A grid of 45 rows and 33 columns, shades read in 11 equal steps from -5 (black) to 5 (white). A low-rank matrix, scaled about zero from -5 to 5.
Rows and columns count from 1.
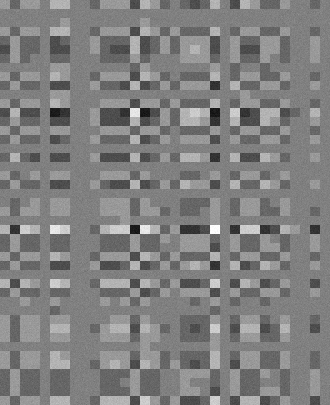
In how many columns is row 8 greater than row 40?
7
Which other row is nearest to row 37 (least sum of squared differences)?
45
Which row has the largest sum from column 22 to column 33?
26
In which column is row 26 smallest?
14
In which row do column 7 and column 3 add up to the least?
13
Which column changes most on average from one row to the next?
22
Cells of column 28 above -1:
31
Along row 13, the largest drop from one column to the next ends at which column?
15
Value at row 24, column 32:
-1
